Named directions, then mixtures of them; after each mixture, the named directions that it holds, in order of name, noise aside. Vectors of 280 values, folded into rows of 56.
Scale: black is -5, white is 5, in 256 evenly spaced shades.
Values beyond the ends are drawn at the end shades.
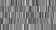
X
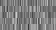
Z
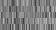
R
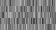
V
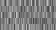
R, V, X.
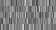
X.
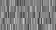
R, V, Z.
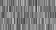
R, V, Z.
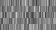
X, Z.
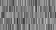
R, V, Z.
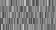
V, X.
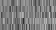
R.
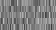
R, X.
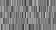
X.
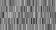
V.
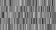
V.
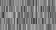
V, Z.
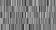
X.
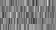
V, X, Z.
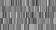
X, Z.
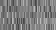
R, Z.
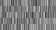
R, X, Z.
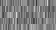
V, X, Z.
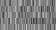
R, V.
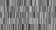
V, X, Z.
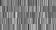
Z.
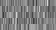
V, X, Z.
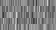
V, X, Z.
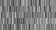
R, Z.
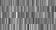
R, X, Z.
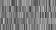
R, X.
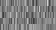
V, X, Z.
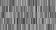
R, V, Z.
